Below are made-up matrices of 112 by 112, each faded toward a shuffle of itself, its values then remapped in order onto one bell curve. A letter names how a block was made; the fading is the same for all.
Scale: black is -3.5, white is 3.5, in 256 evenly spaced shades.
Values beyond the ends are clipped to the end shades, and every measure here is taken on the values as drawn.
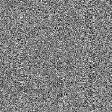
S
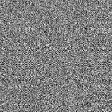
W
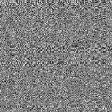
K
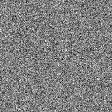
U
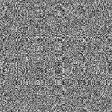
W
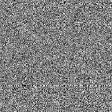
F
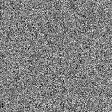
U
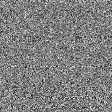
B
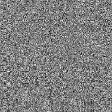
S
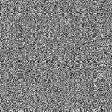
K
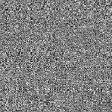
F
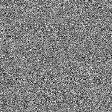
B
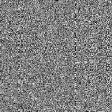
S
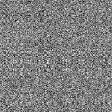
W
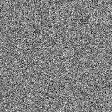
U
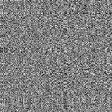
K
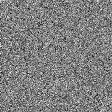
U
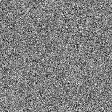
U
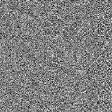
S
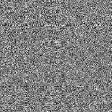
F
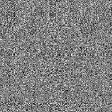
F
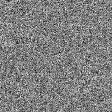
U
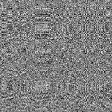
K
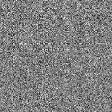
F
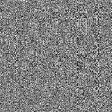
S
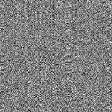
W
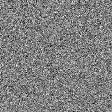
U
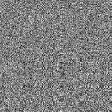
W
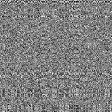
K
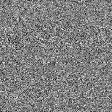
B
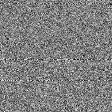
B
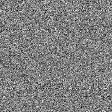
B
